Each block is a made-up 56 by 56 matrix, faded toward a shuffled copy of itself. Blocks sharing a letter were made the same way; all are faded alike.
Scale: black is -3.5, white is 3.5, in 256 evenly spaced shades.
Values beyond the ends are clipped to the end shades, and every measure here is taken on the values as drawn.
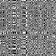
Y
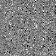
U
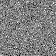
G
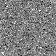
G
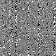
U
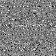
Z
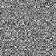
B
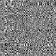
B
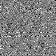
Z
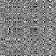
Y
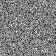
G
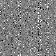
U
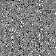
U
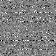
Z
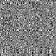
B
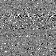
Z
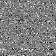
Z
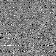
Z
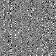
U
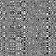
Y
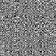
B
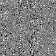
U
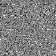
Z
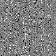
U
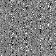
U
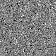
G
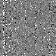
U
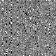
U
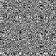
B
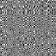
Y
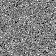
G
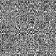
B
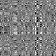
Y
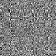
B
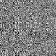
B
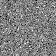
G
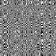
Y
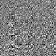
B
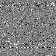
Z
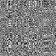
B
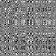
Y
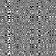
Y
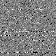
Z
